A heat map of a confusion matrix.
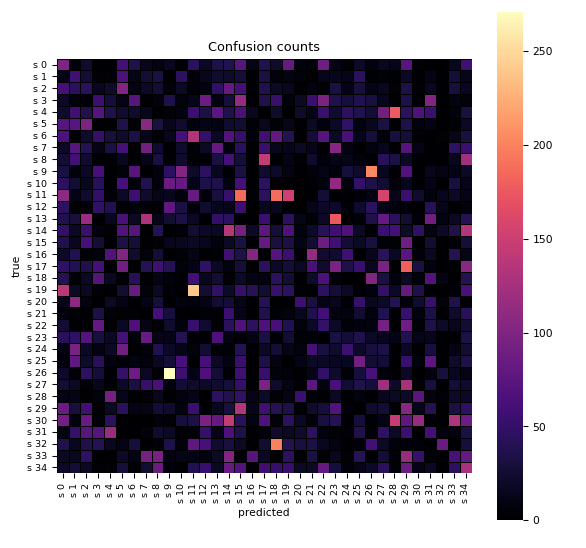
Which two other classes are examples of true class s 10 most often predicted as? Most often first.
s 23, s 9
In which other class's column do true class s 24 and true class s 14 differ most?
s 34
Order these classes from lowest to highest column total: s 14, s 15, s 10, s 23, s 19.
s 10, s 19, s 23, s 14, s 15
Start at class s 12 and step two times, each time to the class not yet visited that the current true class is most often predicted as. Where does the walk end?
s 26
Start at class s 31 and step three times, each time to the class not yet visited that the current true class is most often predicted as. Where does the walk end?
s 30
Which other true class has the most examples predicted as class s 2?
s 13
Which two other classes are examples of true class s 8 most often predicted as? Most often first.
s 17, s 34
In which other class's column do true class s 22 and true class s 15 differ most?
s 27
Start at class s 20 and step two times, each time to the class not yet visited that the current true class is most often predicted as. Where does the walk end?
s 5
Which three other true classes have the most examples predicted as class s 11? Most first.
s 19, s 6, s 32
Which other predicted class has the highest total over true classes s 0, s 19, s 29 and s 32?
s 11
